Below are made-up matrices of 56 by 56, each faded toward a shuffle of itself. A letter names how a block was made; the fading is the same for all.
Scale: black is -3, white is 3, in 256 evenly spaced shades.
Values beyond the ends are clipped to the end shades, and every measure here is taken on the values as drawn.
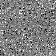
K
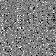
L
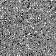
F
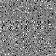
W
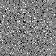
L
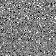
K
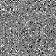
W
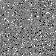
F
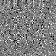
W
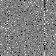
F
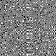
W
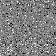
K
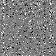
L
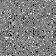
L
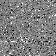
K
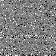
K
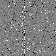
F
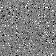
F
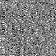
W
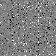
F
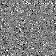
K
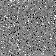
F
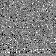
K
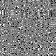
W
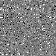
L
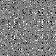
L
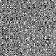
W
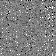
F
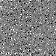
F
